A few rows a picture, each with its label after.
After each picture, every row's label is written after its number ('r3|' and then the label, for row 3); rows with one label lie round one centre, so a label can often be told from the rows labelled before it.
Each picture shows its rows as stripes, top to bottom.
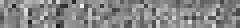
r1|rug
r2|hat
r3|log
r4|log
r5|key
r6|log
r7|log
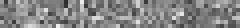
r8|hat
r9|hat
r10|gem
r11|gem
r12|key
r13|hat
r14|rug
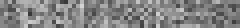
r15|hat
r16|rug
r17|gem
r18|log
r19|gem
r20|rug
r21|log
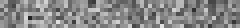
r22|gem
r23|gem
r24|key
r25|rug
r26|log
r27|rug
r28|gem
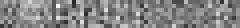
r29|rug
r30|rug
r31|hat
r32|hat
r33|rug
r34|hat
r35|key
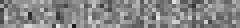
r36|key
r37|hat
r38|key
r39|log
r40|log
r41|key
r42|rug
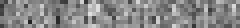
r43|hat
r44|key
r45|key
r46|key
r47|log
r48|log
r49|key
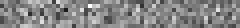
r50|rug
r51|key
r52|hat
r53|log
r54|key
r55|key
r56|rug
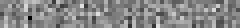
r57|rug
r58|hat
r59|log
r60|key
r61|log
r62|log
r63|log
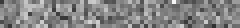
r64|key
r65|rug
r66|rug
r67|log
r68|hat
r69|key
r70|gem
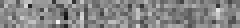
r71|rug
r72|log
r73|hat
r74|hat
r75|hat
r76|rug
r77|hat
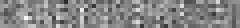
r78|hat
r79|gem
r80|hat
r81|gem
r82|rug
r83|hat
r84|rug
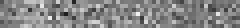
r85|rug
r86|key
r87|gem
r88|hat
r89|rug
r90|key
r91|rug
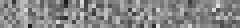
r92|hat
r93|hat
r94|log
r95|gem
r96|hat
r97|rug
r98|log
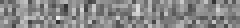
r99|gem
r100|hat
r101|hat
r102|hat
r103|rug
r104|log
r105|gem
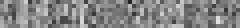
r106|log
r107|gem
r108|gem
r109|gem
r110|hat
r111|hat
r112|gem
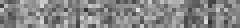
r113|gem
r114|key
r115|hat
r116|gem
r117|key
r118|key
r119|gem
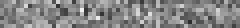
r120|rug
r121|log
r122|hat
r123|hat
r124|key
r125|gem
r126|rug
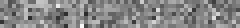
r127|gem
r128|rug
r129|log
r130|hat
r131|log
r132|key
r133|hat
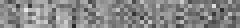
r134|gem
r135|log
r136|rug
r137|gem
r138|rug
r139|gem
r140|rug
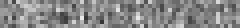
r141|hat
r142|rug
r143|rug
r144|hat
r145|hat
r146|hat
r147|gem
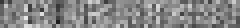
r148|key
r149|log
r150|log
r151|key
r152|log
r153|log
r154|rug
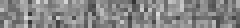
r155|gem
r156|gem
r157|gem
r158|log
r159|rug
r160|log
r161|log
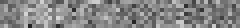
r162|key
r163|gem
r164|rug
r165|gem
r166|rug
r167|gem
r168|log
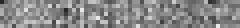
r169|key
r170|rug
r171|hat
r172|hat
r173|key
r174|rug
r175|hat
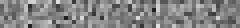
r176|rug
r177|log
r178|log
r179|gem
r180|hat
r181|rug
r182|log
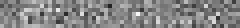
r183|rug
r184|key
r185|rug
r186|hat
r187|log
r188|log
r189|rug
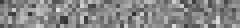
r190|key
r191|gem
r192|rug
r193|gem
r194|hat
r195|hat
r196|key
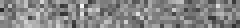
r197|gem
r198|hat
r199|key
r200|hat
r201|gem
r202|rug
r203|rug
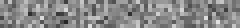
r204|hat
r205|gem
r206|gem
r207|log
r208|key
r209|hat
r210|key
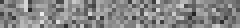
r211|log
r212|gem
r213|log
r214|key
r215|gem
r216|rug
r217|hat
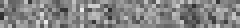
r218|log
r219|key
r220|hat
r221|key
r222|key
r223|gem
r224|hat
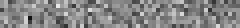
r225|gem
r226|rug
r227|key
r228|gem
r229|log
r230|log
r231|hat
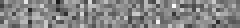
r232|log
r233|key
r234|log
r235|hat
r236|rug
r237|log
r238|gem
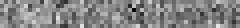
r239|hat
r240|log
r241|gem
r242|rug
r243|rug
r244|rug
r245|hat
